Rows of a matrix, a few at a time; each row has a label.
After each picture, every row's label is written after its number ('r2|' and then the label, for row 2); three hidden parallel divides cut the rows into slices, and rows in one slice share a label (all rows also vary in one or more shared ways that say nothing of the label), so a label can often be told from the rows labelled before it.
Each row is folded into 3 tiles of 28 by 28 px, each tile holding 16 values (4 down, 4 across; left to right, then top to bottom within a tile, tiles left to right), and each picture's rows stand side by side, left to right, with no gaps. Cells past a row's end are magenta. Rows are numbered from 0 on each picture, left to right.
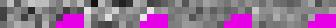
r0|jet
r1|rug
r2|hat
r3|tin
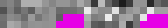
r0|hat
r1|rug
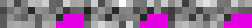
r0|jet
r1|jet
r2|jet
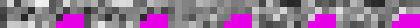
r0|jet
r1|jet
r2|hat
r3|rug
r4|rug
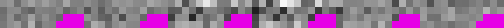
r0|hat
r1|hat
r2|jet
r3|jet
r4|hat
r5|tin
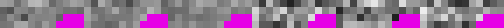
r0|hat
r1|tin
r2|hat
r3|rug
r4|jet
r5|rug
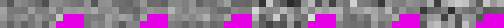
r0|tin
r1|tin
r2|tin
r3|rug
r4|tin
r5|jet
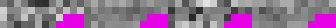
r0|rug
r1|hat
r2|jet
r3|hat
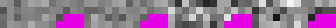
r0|hat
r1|hat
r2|rug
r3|jet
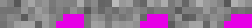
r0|hat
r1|hat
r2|hat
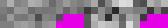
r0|hat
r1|jet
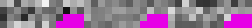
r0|jet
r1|tin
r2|rug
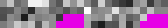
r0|jet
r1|rug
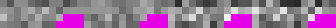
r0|tin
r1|tin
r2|rug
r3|rug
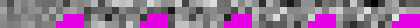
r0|tin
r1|jet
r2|jet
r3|rug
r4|rug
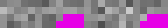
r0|tin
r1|tin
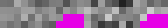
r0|tin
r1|rug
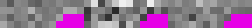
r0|tin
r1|jet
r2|hat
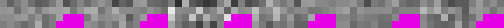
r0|tin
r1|tin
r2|rug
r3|tin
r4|tin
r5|tin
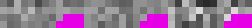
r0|tin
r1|tin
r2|rug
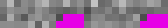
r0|hat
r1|hat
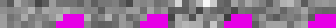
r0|tin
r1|tin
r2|jet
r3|hat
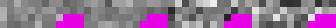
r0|tin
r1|hat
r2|jet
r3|rug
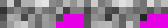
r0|jet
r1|jet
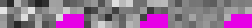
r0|rug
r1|jet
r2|tin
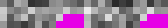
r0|rug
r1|rug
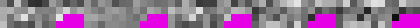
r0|rug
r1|tin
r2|rug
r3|jet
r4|jet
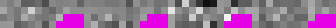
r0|tin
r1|tin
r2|rug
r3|tin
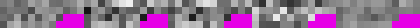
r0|hat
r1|jet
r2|jet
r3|rug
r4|hat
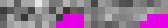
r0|jet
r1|tin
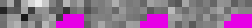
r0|jet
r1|hat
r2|tin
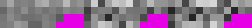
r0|hat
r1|jet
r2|jet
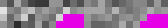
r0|rug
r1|tin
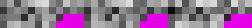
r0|jet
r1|jet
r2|jet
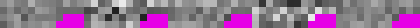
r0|hat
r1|jet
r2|hat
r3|rug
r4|hat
